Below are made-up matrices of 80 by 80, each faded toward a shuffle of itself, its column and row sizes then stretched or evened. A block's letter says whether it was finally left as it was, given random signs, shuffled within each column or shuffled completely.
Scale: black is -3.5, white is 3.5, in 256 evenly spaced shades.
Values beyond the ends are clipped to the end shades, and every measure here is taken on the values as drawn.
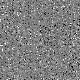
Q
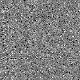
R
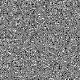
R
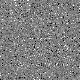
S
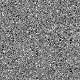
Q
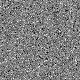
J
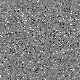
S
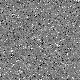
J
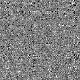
R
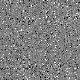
R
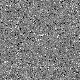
Q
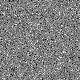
J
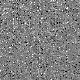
R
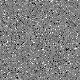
R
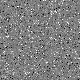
J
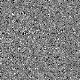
S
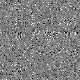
R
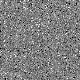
Q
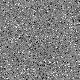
J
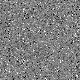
Q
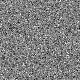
J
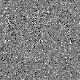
S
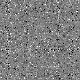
S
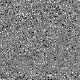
R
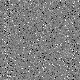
Q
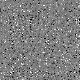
S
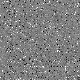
S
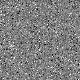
Q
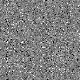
R
